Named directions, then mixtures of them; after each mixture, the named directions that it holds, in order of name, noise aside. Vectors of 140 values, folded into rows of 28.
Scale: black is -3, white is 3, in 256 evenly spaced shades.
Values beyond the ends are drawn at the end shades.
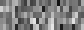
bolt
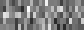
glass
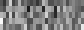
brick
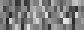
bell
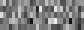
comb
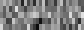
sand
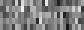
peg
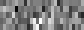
bolt, sand.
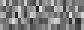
comb, sand.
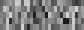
bell.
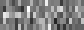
glass.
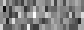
bell, comb, sand.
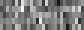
peg.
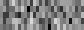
glass.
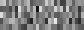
comb.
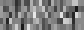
bell.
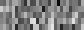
bolt.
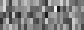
bell, brick, glass.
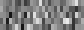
bell.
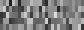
brick, comb.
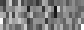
brick.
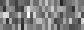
bell, glass.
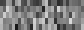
bolt, brick, glass.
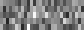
bell, peg, sand.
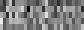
brick, peg.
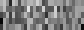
brick.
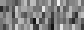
bolt.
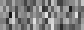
bell, bolt, comb.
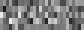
bell, brick, comb.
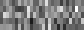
glass.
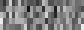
brick.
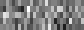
glass.
